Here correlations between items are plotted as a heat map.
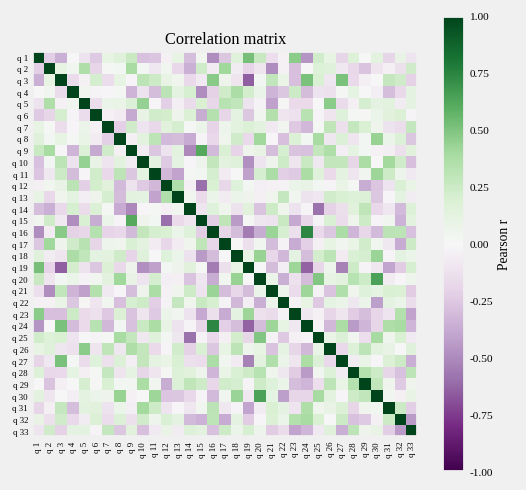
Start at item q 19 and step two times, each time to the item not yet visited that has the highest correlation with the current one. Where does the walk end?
q 23
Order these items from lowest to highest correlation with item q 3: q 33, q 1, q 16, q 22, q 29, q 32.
q 1, q 33, q 29, q 22, q 32, q 16
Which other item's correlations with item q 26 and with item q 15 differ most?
q 18
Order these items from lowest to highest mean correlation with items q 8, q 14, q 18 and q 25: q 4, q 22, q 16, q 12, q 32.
q 22, q 16, q 12, q 32, q 4
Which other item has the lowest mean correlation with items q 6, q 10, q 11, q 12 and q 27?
q 19
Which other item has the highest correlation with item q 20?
q 30
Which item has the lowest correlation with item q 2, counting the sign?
q 21
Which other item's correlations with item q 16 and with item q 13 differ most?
q 24
